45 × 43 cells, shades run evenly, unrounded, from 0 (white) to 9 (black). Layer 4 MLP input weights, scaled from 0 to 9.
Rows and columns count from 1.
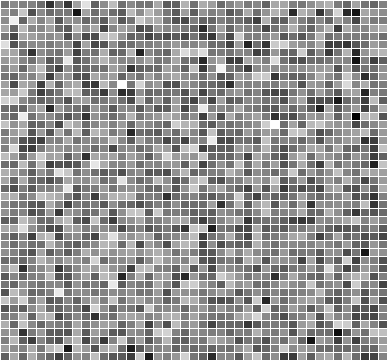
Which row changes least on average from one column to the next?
37
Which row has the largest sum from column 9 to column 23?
12
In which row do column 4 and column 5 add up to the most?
18
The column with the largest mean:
40
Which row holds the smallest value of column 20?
16
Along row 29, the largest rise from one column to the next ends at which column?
24
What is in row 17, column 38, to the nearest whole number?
4
